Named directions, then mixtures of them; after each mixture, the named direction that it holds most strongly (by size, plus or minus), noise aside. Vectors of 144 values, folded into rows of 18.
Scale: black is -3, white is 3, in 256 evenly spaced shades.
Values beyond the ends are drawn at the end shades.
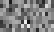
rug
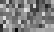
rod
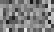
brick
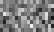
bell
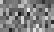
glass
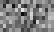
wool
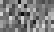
glass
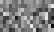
bell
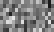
brick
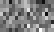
glass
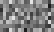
brick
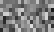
bell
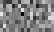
wool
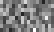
bell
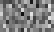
brick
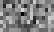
wool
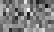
glass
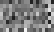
brick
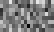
rug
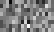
rug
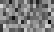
brick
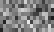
bell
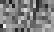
rod
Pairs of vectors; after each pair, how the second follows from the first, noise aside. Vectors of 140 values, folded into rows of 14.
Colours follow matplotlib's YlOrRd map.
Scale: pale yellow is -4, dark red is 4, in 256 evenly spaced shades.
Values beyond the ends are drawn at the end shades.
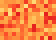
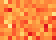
reversed, negated, partly zeroed.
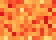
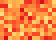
negated.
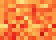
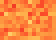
reversed, shrunk.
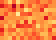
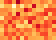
negated.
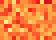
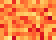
reversed, negated.
